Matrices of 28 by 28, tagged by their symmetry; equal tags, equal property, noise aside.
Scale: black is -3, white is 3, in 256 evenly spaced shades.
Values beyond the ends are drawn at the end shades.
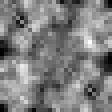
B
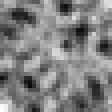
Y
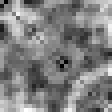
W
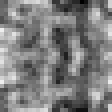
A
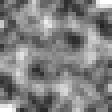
B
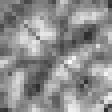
W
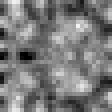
A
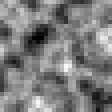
W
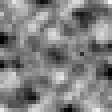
B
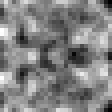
A
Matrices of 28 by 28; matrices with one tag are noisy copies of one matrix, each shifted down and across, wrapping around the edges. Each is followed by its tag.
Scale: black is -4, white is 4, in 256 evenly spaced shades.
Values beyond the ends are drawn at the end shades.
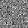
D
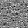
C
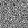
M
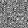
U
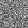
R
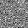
U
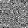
U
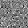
D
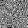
R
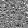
C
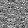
C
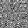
U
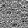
C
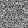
R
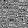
C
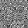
U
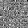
D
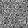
D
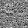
C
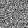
R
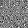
M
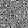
D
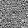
C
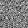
U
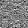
C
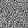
M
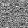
C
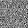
M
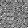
U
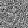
R
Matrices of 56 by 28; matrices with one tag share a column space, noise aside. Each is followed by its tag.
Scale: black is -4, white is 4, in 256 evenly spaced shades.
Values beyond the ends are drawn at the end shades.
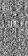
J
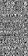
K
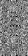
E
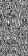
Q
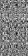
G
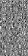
G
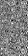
K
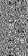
K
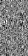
Q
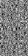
G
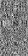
J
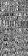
J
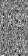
Q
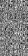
G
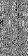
J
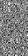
K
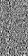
K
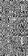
E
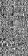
J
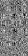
J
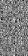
E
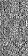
J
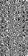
E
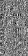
J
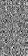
K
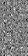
K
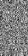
E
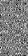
K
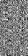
E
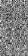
G
